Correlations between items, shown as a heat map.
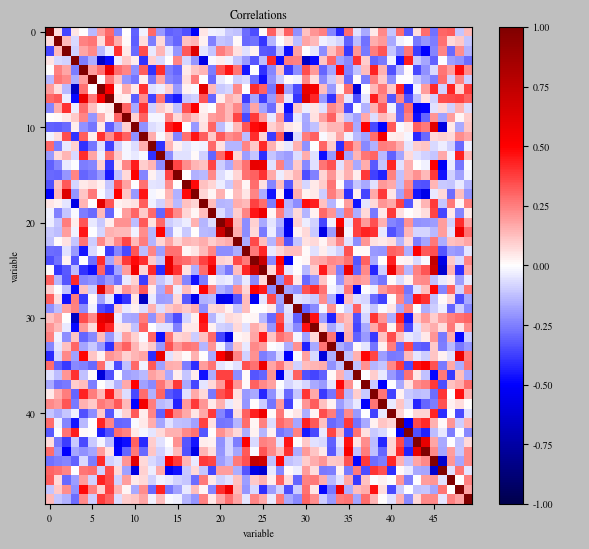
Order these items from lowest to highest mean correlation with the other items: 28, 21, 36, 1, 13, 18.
28, 36, 1, 13, 21, 18
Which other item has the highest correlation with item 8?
17
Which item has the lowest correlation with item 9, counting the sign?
43
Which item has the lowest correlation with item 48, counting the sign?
32
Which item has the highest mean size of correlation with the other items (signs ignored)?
25
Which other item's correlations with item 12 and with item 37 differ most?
34
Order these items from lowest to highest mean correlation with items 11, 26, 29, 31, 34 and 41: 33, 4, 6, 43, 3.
3, 33, 43, 4, 6
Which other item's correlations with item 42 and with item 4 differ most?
7
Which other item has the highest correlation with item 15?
10
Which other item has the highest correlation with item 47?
6
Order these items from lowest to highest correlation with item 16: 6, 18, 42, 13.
13, 6, 18, 42
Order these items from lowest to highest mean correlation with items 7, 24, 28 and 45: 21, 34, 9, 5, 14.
21, 5, 34, 9, 14
